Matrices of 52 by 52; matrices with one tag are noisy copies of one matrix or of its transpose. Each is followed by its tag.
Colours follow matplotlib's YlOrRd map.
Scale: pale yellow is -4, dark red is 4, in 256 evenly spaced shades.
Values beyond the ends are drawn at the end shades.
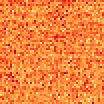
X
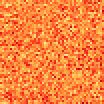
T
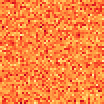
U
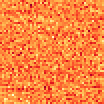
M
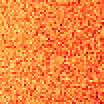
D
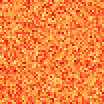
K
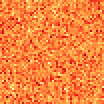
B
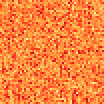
M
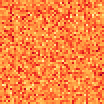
M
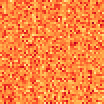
U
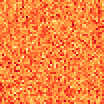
T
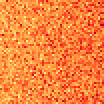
D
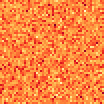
K
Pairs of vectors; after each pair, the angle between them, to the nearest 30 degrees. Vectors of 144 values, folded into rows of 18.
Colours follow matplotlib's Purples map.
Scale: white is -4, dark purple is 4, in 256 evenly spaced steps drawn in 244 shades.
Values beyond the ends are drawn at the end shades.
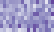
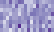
60 degrees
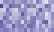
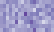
90 degrees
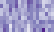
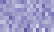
120 degrees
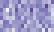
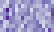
150 degrees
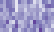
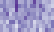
150 degrees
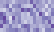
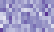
150 degrees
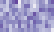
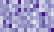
120 degrees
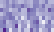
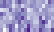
150 degrees
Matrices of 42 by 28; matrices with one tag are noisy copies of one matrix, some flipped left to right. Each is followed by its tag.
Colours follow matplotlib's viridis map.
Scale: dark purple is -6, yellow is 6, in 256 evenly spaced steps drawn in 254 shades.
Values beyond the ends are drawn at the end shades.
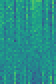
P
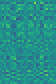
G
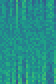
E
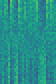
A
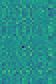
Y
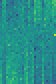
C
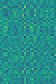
Y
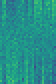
C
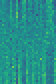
E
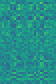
G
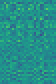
G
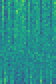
P
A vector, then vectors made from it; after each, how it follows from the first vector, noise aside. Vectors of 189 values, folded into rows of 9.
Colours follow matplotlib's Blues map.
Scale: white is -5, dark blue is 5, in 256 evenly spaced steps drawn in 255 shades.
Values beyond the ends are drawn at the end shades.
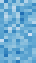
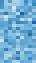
sign-scrambled.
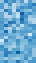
copied.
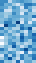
wrapped around, negated, scaled up.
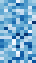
reversed, negated, scaled up.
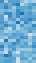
sign-scrambled.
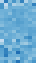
partly zeroed.
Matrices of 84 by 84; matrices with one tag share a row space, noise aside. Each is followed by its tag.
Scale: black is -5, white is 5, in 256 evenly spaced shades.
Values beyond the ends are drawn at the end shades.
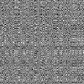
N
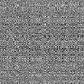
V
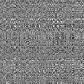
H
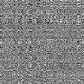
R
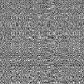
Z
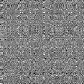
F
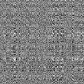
H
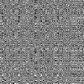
N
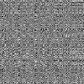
N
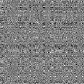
F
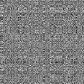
F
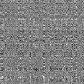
F
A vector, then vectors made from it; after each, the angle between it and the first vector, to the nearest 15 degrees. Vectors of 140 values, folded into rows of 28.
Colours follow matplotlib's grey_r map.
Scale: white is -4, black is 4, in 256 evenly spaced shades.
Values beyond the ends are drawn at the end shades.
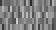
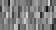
60 degrees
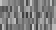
150 degrees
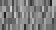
45 degrees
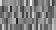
165 degrees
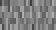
30 degrees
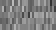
75 degrees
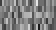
45 degrees
